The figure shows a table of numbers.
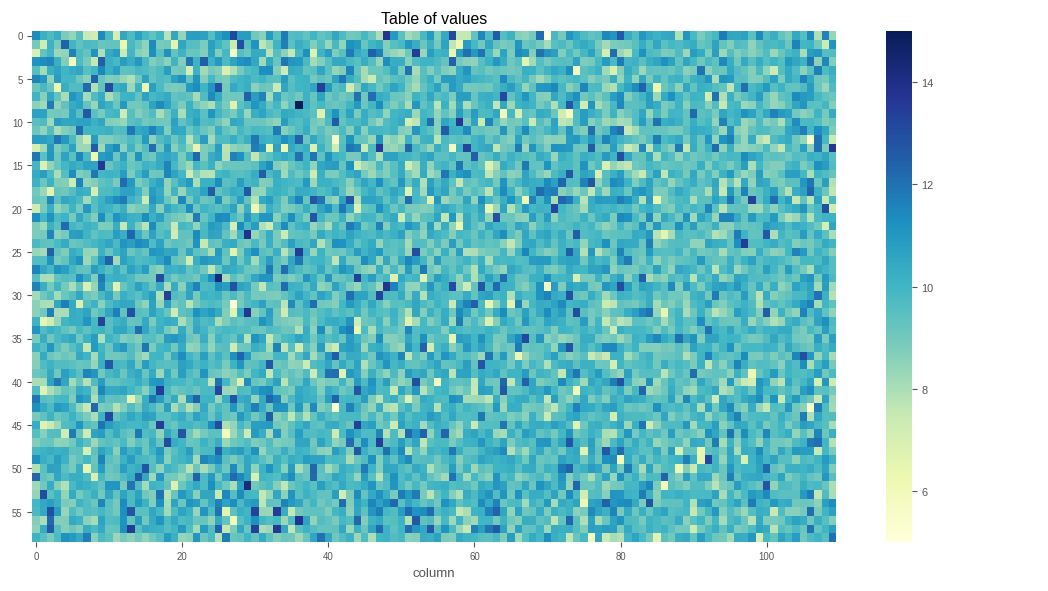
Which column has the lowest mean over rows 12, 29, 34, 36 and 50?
7
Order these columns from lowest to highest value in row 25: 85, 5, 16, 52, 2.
85, 5, 16, 2, 52
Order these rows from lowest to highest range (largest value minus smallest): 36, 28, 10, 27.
27, 36, 10, 28
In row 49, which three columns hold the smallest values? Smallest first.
80, 91, 97
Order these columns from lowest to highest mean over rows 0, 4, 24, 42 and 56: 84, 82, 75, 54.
75, 54, 82, 84
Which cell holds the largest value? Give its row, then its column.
8, 36
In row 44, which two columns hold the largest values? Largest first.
10, 32
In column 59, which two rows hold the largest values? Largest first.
13, 2
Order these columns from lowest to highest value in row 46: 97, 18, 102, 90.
90, 102, 18, 97
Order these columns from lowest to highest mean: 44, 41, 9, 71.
41, 71, 44, 9
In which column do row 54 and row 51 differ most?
30
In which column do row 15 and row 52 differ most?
29
